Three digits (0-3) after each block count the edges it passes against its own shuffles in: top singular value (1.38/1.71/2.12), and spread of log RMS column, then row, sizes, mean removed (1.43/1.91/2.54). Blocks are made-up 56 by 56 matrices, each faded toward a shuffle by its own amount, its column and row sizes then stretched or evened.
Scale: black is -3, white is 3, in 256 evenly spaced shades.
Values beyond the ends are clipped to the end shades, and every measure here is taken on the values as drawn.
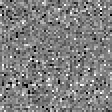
1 0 1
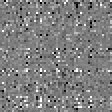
1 2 2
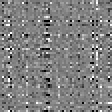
3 3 3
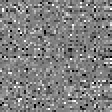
2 2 1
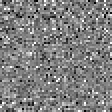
2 0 2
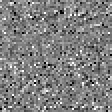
0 0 2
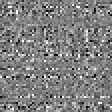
1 1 3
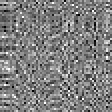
3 2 0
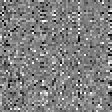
2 2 1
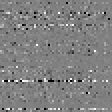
2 1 3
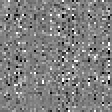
0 3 2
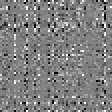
3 3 3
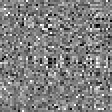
3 0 2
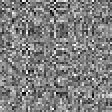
3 2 1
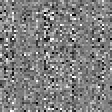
1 3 2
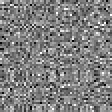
3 0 0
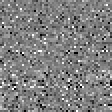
1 1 2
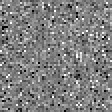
0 2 0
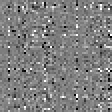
1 3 2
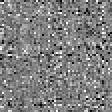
2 2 1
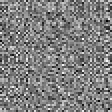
3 2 0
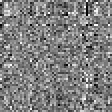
3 2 2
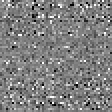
1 1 3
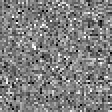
1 0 0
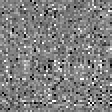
2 1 1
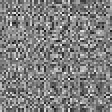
3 1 2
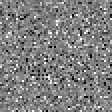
0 0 1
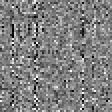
2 3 0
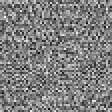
3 0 0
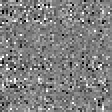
0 2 2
